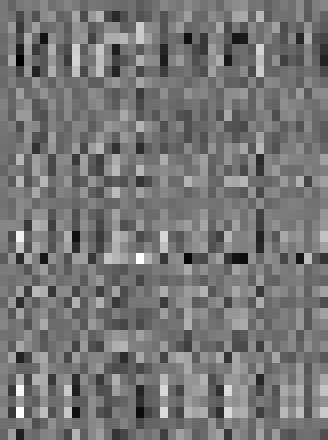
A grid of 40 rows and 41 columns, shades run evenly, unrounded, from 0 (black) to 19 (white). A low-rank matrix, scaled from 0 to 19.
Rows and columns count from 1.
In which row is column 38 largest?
38
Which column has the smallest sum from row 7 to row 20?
18
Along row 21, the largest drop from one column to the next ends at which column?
7
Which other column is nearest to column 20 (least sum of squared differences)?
22
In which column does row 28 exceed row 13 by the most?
24
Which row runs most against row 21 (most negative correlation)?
13
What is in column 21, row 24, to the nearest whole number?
4
